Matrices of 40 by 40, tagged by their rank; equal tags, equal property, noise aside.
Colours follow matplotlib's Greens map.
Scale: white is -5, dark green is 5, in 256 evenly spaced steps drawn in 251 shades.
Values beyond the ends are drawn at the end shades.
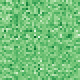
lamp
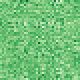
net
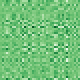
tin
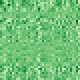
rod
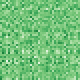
rod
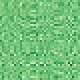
tin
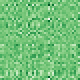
rod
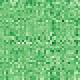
net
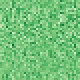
net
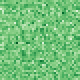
lamp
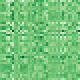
tin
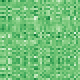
tin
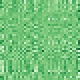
tin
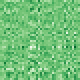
rod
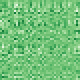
rod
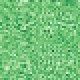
lamp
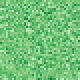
lamp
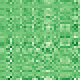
tin
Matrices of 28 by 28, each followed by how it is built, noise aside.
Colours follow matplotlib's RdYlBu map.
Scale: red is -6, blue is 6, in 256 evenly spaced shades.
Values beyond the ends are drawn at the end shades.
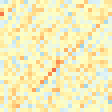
Hankel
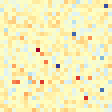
sparse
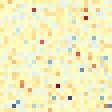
sparse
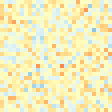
blocks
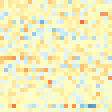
uneven rows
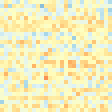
blocks
